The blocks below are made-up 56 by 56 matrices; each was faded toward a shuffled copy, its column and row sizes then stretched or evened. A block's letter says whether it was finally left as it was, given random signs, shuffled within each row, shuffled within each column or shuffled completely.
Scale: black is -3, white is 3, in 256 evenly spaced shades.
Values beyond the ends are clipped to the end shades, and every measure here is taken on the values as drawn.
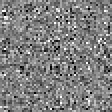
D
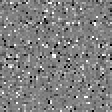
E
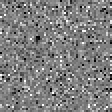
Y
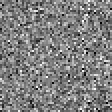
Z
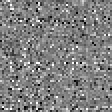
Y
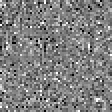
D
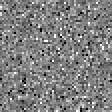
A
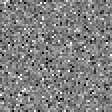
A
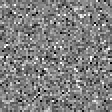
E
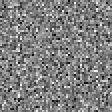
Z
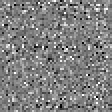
Y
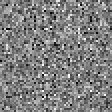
D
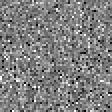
A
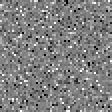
A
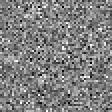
Y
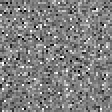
E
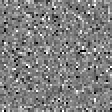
D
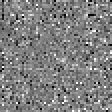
Y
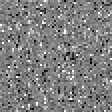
Z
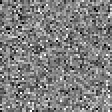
Z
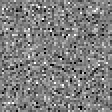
Y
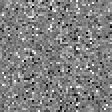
Z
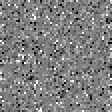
Z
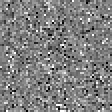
Z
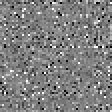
Y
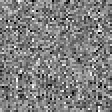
D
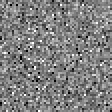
A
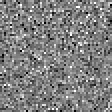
A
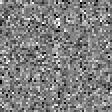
Y
